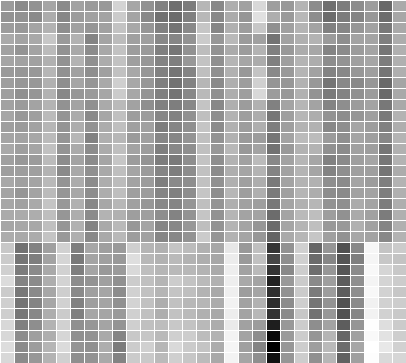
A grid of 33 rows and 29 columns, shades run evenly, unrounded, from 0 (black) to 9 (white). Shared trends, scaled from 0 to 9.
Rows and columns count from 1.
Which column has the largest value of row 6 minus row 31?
20
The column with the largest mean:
17
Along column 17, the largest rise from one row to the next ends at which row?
23
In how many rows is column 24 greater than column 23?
11
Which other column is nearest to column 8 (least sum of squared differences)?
18
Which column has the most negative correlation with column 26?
7
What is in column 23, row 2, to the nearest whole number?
5
